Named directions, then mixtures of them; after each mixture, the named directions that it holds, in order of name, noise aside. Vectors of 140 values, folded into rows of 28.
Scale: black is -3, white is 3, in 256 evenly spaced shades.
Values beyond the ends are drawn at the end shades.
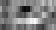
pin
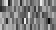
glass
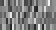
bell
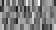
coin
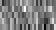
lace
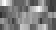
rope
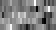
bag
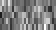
glass, lace, rope.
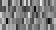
glass.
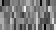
lace.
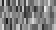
bell, coin.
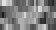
bag, rope.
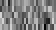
glass, lace.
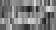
bag, pin.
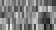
bag, lace, rope.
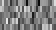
coin.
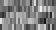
bag, bell, rope.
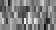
glass, lace, pin.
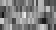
bag, rope.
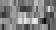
bag, pin, rope.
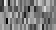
bell, coin, glass.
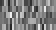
bell.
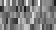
coin, rope.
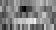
lace, pin.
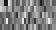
bell, glass.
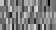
bell.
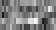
bag, lace, pin.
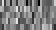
coin.
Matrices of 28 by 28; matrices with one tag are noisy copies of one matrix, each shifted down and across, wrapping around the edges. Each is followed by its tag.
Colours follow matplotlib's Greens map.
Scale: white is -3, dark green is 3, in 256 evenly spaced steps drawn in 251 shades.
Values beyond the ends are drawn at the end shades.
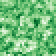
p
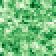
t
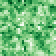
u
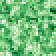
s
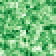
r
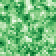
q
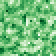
p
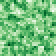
r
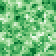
t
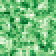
s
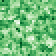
r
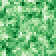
q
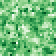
u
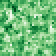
q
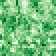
u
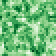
s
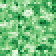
r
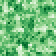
q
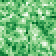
u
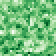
p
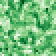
s
